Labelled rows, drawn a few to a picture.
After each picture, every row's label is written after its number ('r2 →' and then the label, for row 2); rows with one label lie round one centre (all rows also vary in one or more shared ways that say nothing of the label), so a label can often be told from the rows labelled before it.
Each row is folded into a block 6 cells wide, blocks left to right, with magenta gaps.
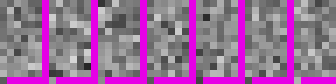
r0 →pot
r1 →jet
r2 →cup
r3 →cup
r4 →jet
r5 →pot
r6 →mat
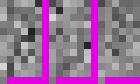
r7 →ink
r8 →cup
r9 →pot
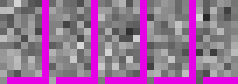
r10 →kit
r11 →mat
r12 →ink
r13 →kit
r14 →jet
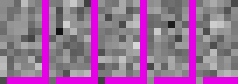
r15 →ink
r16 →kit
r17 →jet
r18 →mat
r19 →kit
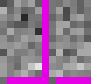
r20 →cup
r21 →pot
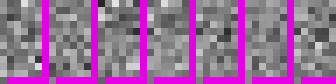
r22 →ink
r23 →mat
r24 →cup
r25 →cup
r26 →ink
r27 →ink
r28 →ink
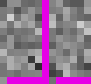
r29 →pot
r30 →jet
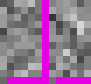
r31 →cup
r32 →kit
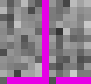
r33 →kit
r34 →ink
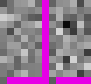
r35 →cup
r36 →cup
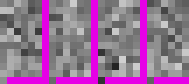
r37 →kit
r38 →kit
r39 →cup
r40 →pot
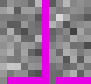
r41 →ink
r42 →cup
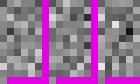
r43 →pot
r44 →cup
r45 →ink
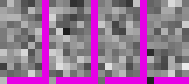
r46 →mat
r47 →jet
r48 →jet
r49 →cup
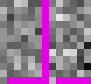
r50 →kit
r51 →mat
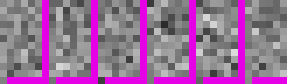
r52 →mat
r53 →pot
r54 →pot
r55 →cup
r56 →pot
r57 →mat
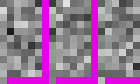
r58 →kit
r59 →cup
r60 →mat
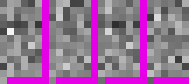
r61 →mat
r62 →pot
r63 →mat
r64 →pot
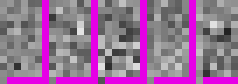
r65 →mat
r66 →kit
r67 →ink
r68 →pot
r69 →ink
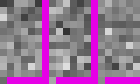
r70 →cup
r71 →kit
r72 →mat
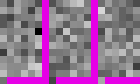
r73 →kit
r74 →cup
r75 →mat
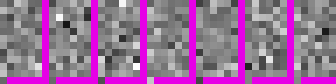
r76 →kit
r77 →cup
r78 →ink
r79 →mat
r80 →cup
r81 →mat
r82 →ink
